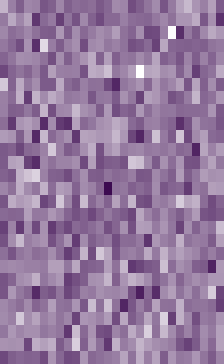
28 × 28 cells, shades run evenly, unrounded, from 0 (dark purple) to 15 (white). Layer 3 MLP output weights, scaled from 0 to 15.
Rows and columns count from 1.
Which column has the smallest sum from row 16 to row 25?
10
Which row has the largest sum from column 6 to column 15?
11
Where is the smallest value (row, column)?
15, 14
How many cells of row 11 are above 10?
4
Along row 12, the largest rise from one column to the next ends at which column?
26
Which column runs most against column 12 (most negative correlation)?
25
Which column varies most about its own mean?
18
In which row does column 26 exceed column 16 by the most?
24
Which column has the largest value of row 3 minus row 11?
22
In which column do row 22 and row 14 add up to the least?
9
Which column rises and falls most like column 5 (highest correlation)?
3
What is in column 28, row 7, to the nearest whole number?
5
